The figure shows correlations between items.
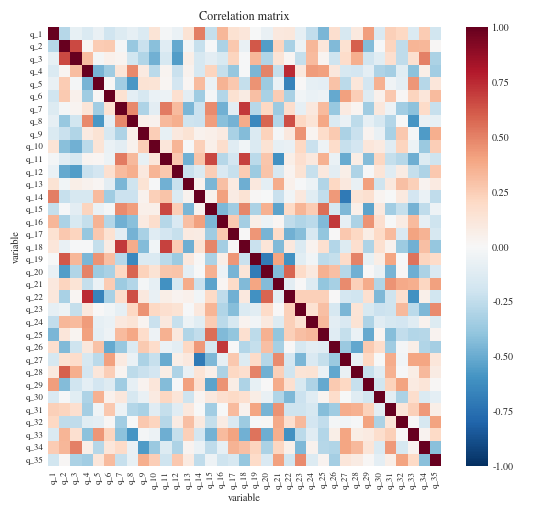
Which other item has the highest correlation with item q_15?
q_11
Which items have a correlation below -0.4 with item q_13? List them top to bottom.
q_7, q_11, q_15, q_18
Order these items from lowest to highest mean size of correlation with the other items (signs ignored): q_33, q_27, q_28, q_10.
q_10, q_28, q_27, q_33
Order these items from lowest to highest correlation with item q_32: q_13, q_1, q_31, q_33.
q_33, q_31, q_1, q_13
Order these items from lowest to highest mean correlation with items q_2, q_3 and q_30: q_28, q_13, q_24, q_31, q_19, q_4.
q_13, q_4, q_31, q_24, q_28, q_19
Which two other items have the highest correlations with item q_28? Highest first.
q_2, q_19
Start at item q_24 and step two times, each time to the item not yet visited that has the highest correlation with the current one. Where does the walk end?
q_22
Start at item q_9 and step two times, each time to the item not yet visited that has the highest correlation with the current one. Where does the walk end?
q_35
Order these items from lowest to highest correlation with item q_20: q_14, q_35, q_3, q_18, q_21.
q_21, q_3, q_35, q_14, q_18
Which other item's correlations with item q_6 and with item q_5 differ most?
q_26
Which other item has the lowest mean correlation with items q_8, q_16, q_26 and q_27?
q_28
